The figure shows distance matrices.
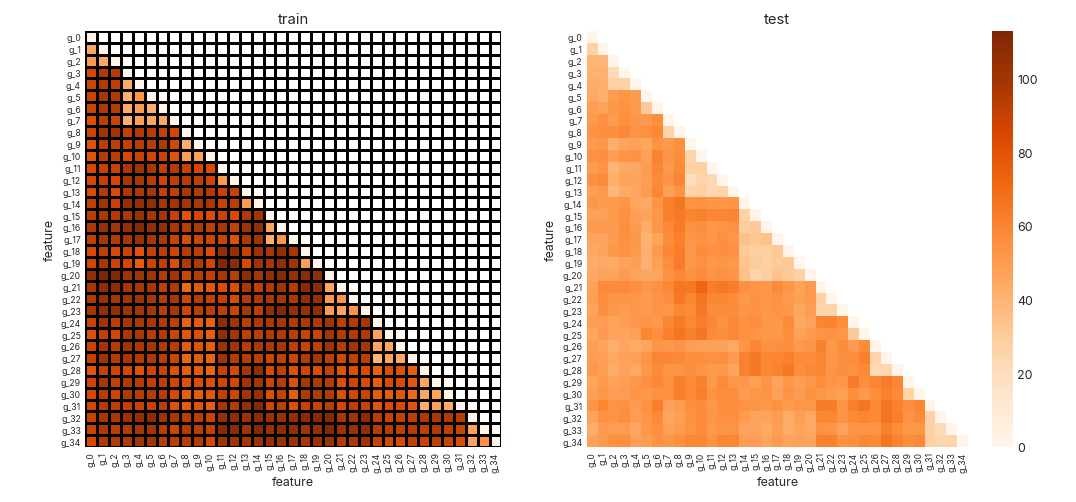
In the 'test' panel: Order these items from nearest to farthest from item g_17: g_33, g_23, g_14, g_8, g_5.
g_14, g_5, g_33, g_23, g_8
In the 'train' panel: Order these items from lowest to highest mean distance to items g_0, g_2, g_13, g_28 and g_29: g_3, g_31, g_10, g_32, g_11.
g_31, g_10, g_11, g_3, g_32
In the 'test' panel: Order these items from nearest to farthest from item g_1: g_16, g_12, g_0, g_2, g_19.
g_0, g_2, g_19, g_16, g_12
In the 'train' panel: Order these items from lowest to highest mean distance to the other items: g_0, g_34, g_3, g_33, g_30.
g_30, g_0, g_3, g_34, g_33
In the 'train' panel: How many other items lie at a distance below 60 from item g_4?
4
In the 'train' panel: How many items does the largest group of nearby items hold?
5
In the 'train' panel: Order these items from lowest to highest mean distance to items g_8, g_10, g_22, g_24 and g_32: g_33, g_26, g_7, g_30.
g_26, g_30, g_33, g_7
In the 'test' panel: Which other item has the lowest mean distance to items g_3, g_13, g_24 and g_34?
g_2
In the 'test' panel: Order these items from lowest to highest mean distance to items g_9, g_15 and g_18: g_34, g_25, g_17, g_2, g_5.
g_17, g_5, g_2, g_34, g_25
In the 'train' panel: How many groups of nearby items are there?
11
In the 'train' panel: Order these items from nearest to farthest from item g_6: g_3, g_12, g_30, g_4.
g_3, g_4, g_12, g_30
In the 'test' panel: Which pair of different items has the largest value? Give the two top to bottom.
g_10, g_21
